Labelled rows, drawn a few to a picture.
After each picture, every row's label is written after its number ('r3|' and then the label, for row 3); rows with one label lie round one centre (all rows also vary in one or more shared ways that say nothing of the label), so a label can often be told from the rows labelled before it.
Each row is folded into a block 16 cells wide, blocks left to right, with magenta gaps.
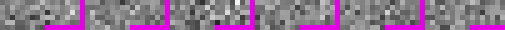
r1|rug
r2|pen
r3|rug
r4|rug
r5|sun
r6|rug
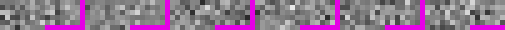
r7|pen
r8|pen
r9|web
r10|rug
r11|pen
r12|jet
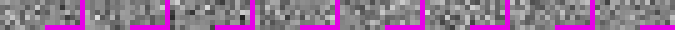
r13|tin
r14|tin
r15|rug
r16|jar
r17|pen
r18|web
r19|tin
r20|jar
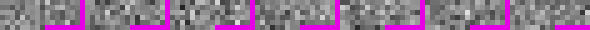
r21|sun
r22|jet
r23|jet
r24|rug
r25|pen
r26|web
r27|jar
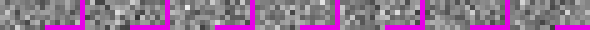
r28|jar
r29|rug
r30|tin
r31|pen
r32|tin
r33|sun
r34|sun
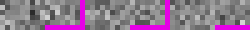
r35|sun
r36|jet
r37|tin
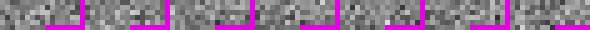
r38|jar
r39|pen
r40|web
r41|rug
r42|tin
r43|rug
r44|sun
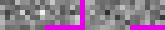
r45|jar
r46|web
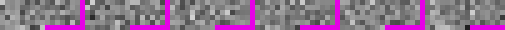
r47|tin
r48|rug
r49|jet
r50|sun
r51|jet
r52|sun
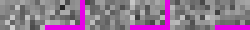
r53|tin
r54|tin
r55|tin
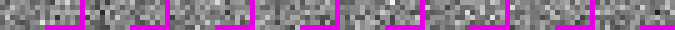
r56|pen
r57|jet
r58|rug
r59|tin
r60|jar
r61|rug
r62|rug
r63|web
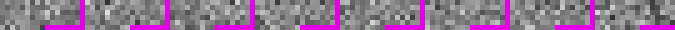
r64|sun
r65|jet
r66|rug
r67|jet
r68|rug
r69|web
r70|jar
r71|tin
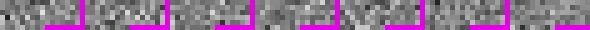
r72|jar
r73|jar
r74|jar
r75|pen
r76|jar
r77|jar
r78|pen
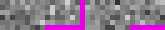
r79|pen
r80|web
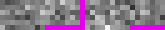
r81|pen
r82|sun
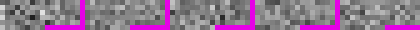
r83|web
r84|rug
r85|jet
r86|jet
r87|rug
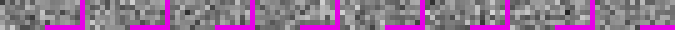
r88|web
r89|sun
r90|rug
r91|rug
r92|tin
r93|pen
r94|pen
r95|sun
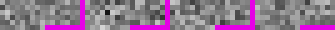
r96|pen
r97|web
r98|jet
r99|tin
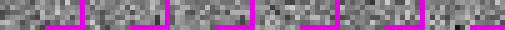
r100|rug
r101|rug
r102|rug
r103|web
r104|rug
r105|tin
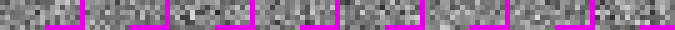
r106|pen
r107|sun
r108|jet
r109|jet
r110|jar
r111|jar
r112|jar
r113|pen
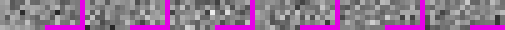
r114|web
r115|jet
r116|jar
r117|jar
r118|rug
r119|rug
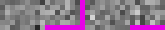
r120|pen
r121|pen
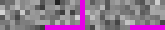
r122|jar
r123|tin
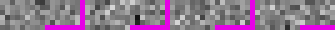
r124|jar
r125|jet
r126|tin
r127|tin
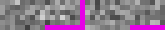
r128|web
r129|web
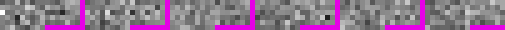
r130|web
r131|jet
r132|tin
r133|rug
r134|pen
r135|pen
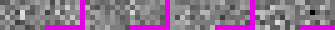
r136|jet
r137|sun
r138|tin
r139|web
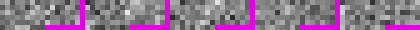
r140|jar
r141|pen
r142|rug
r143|web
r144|web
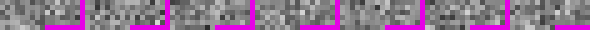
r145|sun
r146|tin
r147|pen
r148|sun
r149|jet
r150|pen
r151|sun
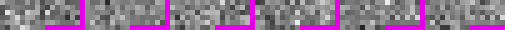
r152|sun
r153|tin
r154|jar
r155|pen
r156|rug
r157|rug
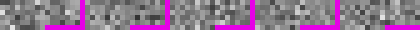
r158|tin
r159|tin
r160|sun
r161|pen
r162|web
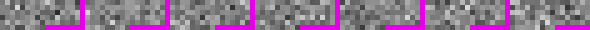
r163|rug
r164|web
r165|tin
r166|rug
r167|rug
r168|jet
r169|tin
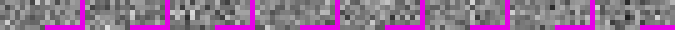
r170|sun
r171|sun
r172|jet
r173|tin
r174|rug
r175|sun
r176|jar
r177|web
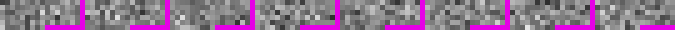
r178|pen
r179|jet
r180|tin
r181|web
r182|rug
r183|web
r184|jar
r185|tin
